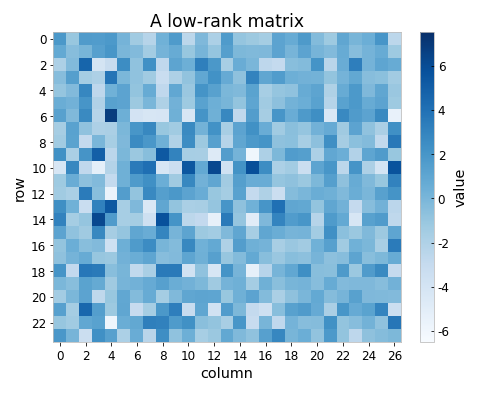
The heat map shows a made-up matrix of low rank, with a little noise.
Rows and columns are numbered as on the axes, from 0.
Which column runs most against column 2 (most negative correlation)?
16
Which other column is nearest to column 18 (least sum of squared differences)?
24
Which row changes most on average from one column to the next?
10
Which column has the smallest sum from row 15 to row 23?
4
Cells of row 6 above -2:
19
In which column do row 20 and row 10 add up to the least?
3
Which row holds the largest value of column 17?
13
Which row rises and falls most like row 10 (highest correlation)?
7
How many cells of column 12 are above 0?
12
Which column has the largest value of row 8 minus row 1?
26
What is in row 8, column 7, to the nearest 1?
2
